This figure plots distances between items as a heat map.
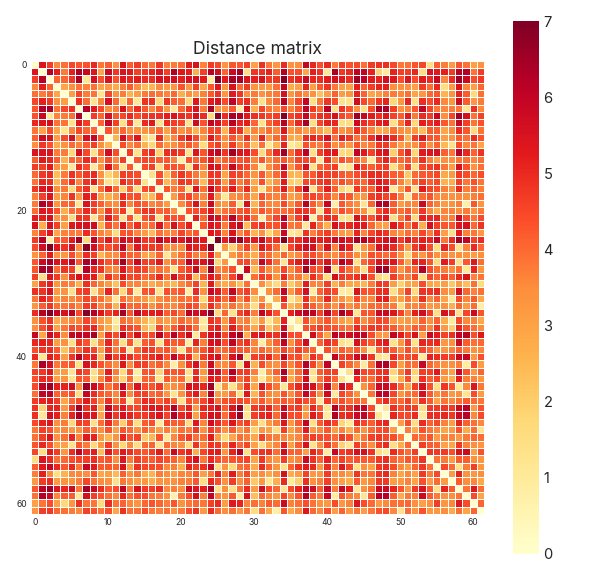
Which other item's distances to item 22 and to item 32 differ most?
37
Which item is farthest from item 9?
34
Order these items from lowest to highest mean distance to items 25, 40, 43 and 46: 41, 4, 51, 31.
4, 31, 51, 41
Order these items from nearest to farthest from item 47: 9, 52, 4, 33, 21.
9, 4, 33, 52, 21
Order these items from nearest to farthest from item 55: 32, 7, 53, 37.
32, 53, 37, 7
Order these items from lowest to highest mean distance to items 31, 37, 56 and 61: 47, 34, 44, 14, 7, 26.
14, 26, 47, 7, 44, 34
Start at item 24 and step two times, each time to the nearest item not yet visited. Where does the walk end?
7
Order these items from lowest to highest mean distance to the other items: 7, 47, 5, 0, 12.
5, 0, 12, 47, 7
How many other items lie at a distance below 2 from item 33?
3
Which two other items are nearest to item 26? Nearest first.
18, 51
